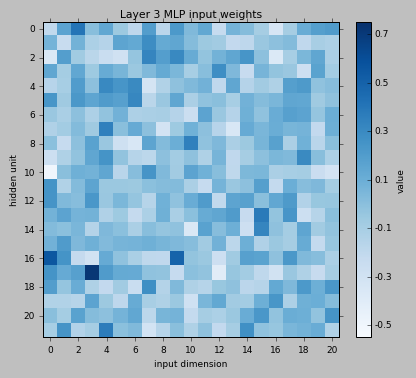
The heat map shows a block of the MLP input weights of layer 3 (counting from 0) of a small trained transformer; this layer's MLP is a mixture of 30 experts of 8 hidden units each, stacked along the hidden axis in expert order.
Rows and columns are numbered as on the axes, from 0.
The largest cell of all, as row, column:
17, 3
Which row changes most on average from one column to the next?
0
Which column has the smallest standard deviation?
11
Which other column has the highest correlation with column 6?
5
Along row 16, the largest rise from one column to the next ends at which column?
9
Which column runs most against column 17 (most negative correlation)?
7
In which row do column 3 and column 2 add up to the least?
16
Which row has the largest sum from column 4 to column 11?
1
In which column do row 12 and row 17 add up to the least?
12
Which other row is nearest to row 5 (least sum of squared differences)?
20
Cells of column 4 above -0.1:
18
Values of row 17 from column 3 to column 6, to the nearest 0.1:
0.7 0.2 0.1 0.1
